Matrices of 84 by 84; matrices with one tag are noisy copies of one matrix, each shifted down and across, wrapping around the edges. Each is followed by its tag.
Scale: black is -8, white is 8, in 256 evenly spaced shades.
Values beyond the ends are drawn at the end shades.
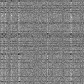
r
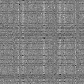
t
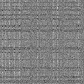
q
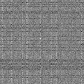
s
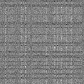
q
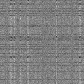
r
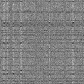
r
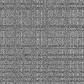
q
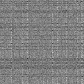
s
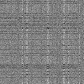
t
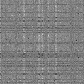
r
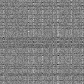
s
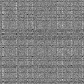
s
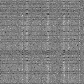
t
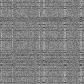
t
